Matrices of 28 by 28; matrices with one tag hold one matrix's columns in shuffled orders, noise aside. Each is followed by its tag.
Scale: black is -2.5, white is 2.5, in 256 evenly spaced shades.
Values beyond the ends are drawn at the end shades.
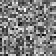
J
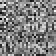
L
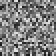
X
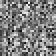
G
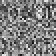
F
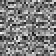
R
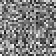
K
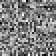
X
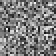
J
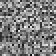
L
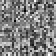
G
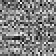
R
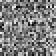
X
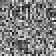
F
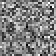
L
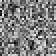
F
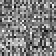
G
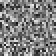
X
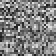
L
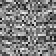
R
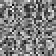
F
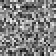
X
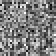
G
